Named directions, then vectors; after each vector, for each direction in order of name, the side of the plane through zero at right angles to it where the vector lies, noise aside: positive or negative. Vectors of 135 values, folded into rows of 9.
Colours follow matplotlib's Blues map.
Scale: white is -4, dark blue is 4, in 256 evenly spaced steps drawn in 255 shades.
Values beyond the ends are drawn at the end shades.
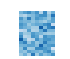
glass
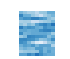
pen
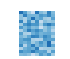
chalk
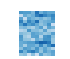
positive, positive, negative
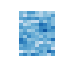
negative, positive, positive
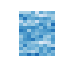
negative, negative, positive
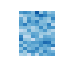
positive, positive, negative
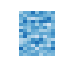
negative, negative, negative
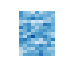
positive, positive, positive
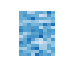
positive, negative, positive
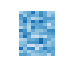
negative, negative, negative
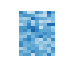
positive, negative, positive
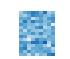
negative, positive, negative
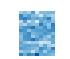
negative, negative, positive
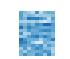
positive, positive, positive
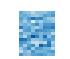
positive, positive, positive
